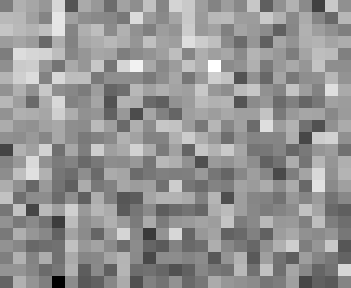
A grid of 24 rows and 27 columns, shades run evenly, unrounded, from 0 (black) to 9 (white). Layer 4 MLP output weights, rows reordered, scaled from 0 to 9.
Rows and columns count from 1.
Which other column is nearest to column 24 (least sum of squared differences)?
7
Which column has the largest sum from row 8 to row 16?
4
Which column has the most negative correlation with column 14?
6
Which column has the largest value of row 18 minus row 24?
5
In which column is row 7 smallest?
19
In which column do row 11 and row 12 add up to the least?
24
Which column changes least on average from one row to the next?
20
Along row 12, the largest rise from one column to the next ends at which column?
25
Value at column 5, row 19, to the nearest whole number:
2
